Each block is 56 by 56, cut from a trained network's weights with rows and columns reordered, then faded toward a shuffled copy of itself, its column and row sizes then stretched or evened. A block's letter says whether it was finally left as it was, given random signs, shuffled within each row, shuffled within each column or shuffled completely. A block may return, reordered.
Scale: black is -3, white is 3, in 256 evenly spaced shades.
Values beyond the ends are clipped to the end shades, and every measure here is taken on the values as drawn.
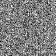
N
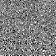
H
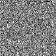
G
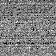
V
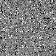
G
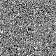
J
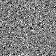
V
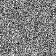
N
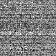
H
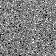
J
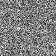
N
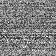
V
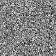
G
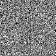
G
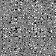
H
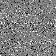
V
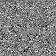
V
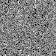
N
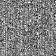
N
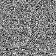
G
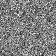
J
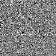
G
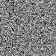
N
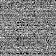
H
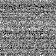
H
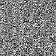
H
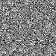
V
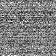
H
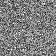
J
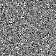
N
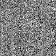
N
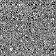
G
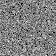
J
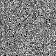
N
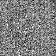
N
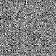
H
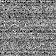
V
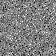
J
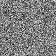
J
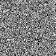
G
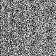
N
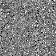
N
